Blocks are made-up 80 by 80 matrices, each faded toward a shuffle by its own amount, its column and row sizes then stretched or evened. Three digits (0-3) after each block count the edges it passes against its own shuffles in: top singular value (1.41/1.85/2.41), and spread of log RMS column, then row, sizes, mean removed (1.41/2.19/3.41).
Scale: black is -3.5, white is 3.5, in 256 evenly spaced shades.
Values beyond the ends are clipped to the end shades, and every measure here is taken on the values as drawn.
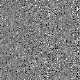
0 2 0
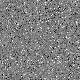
0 0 0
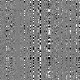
3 3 1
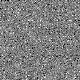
1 0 1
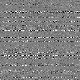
3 1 3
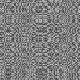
3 1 1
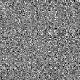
2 1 1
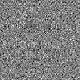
2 0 0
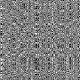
3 2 1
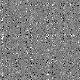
0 2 1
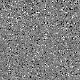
0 1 1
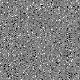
2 1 0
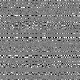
3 0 3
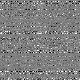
1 0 3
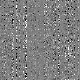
0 3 1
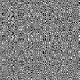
3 2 1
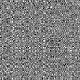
3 1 1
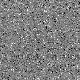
1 0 0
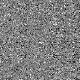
1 1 1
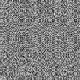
3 0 1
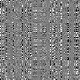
3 3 1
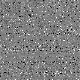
0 0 2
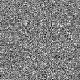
2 1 0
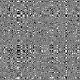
3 2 2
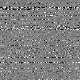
2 0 3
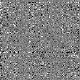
1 2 2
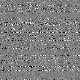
0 0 3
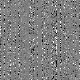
0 3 0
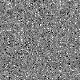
1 1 0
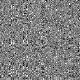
2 2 0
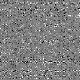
2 1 2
